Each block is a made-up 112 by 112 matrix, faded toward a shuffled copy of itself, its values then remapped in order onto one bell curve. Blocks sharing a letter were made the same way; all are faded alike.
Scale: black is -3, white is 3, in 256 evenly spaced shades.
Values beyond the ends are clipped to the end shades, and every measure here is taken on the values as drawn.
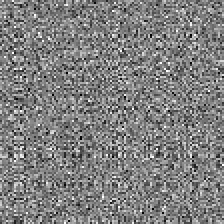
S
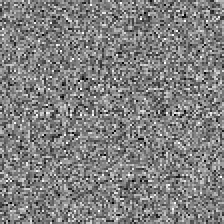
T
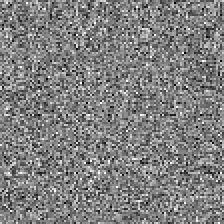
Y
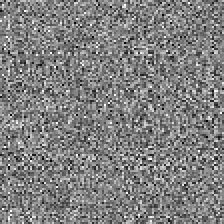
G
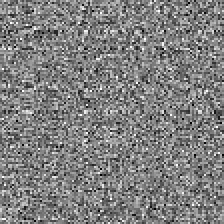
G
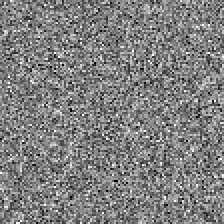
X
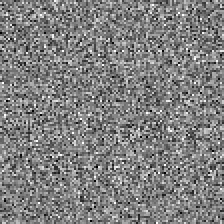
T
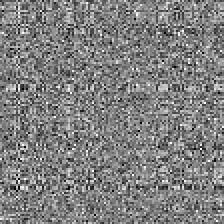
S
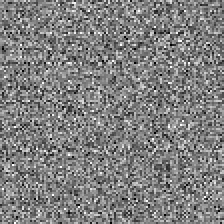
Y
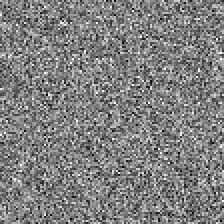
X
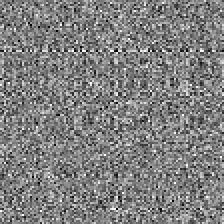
G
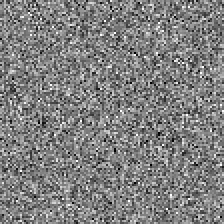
X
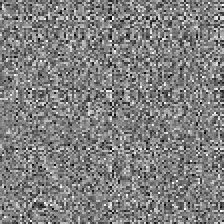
S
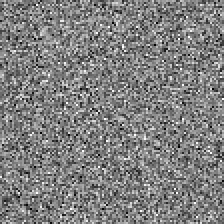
X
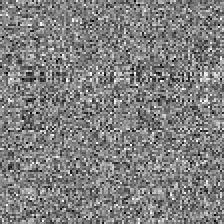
G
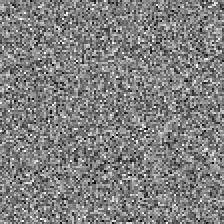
X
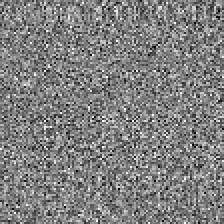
G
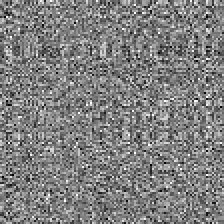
S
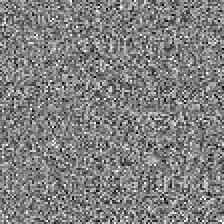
Y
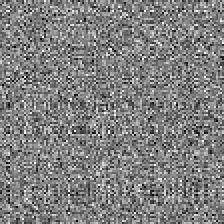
S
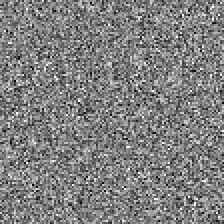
X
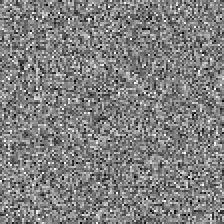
T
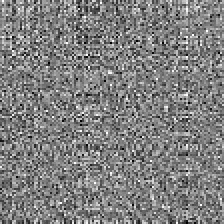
S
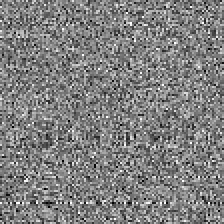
Y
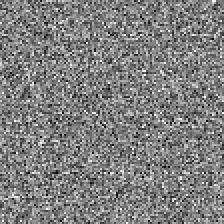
T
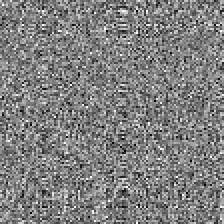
G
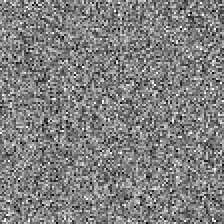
X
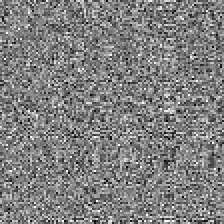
G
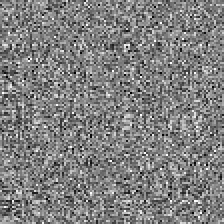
Y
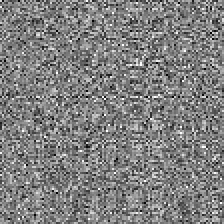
S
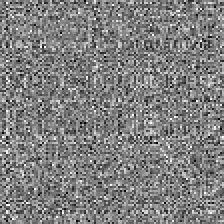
S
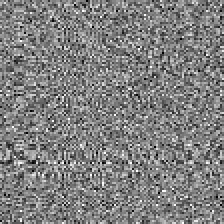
S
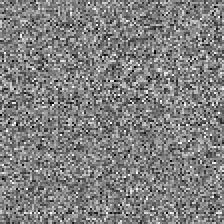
T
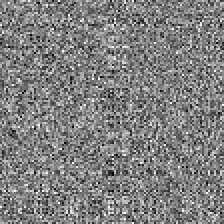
G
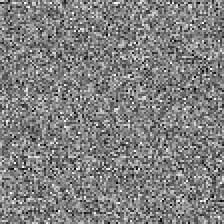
T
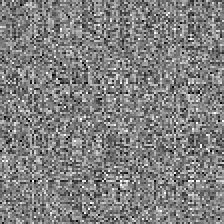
G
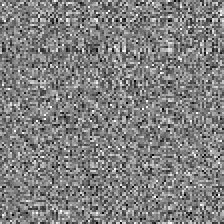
S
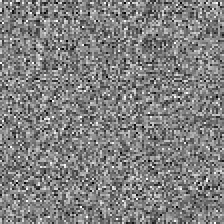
Y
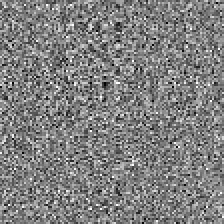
G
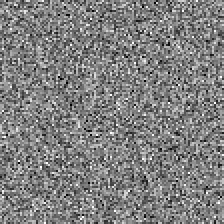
X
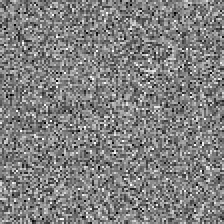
X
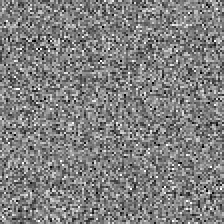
T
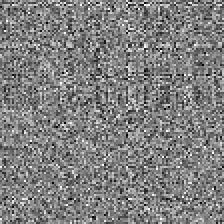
G
